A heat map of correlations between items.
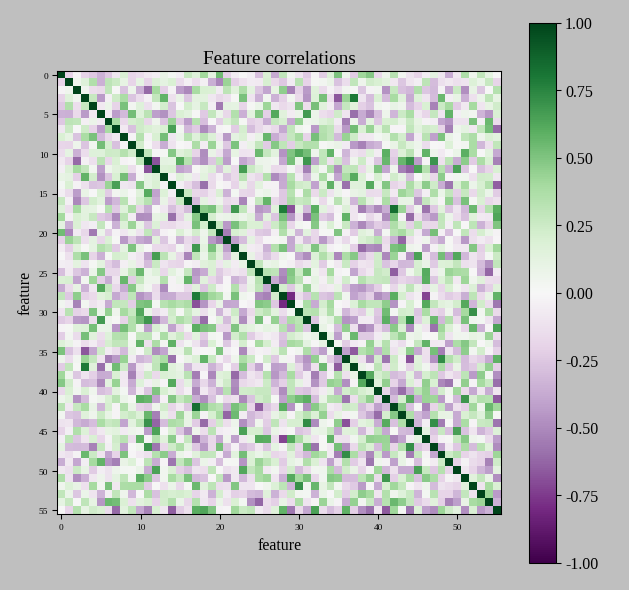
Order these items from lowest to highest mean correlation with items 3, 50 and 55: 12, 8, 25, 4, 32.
25, 4, 8, 32, 12
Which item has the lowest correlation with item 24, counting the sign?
54
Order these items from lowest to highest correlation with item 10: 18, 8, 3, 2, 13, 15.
18, 2, 3, 13, 15, 8
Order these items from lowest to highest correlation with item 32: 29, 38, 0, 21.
38, 29, 21, 0
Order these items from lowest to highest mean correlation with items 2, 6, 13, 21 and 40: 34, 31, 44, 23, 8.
31, 44, 8, 34, 23
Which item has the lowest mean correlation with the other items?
21
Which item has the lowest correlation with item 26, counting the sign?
28
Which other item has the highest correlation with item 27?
5
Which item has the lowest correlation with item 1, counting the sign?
20
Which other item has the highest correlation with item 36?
48
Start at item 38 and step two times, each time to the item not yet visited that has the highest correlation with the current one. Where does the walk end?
14
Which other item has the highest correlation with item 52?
30
